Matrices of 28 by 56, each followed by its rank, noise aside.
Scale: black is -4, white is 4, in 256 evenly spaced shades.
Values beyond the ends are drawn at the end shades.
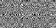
five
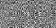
six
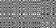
two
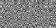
six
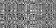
three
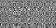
four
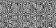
four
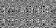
five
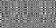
two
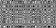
three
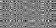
two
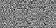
six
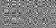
three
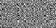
five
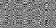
three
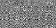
five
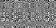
three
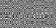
three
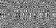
five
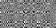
two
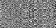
five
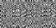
four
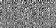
five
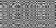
two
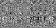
five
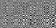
two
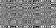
two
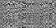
four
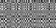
two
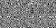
five
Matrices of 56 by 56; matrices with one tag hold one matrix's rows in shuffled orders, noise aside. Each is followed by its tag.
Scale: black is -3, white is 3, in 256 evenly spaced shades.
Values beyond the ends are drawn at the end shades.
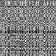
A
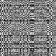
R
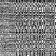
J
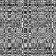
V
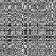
V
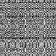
A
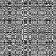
V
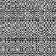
A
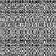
A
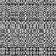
A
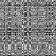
V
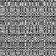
A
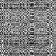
R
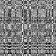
V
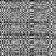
R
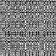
A
